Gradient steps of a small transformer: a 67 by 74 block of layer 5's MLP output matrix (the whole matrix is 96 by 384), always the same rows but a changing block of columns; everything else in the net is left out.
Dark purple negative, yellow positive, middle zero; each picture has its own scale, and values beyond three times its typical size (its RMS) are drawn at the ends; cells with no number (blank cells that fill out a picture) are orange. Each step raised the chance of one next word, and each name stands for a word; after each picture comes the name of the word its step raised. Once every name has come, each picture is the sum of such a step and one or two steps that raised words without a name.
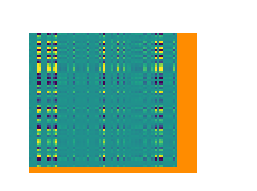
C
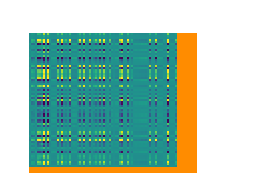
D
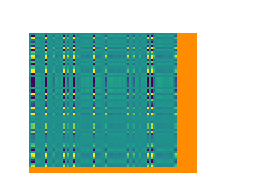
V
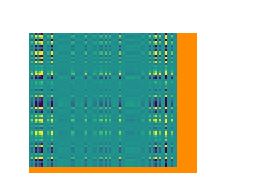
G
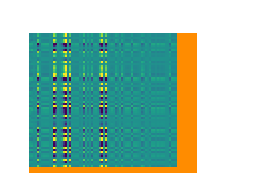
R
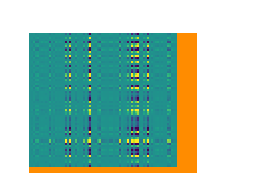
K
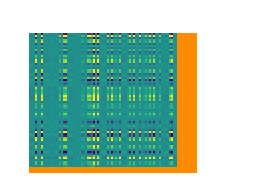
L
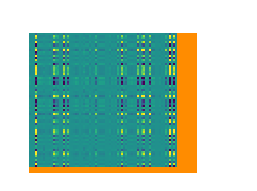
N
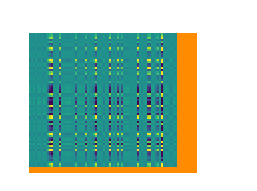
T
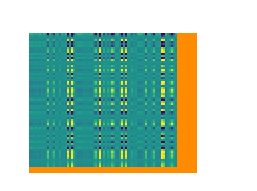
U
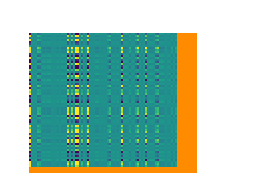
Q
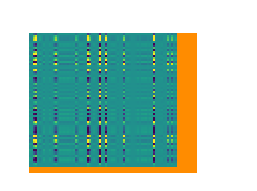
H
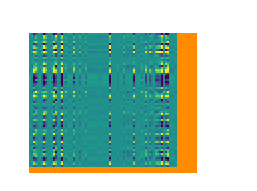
C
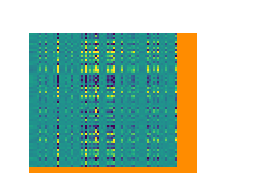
C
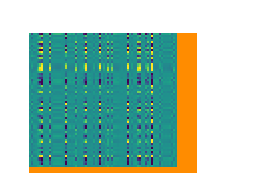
C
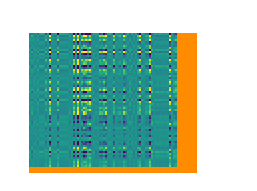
U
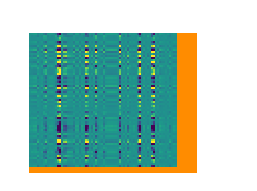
K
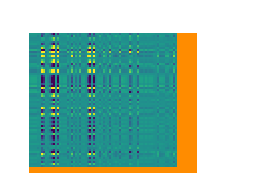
V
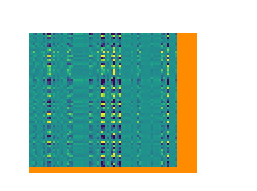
N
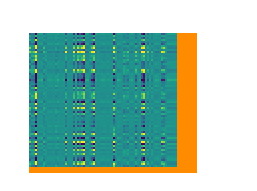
Q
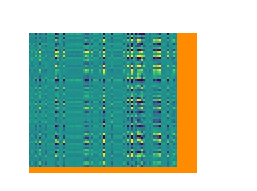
D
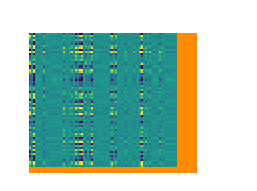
Q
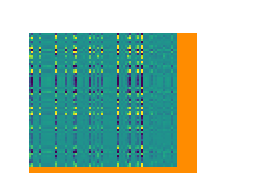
V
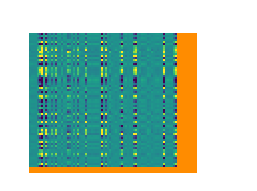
N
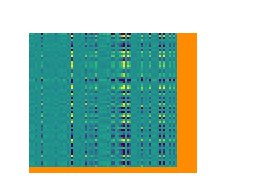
R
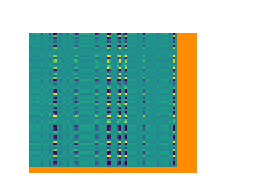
T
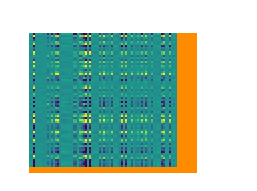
G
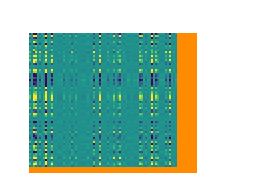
L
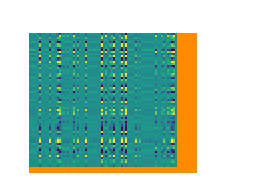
K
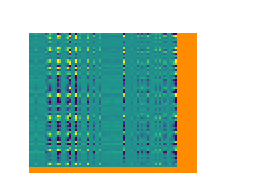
T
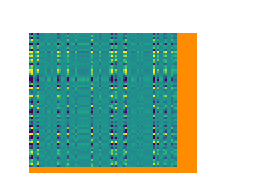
R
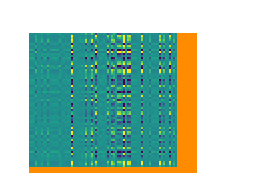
D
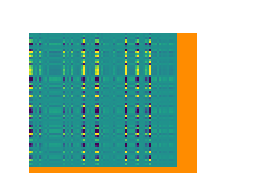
R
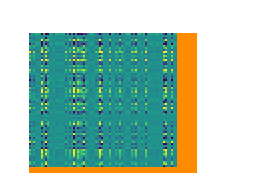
U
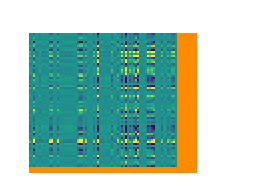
K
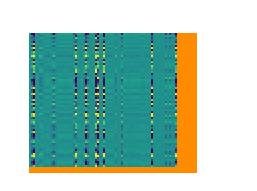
V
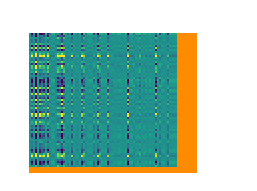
V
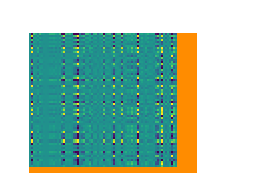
Q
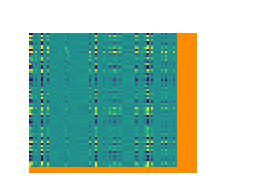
Q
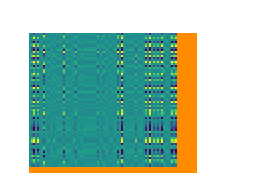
K
